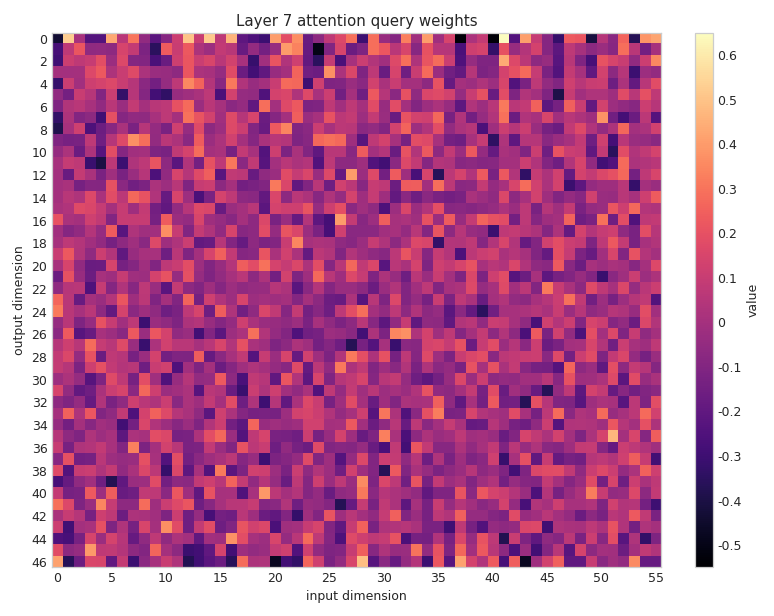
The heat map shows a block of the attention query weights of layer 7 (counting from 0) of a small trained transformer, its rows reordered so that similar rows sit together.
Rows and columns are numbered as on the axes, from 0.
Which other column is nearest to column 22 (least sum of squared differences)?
12
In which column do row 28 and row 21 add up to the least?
50
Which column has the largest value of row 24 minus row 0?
0
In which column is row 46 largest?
28
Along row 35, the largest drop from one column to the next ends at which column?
52
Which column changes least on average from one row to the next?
36
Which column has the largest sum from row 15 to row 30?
1
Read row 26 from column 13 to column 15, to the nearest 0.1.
-0.3 -0.1 -0.2
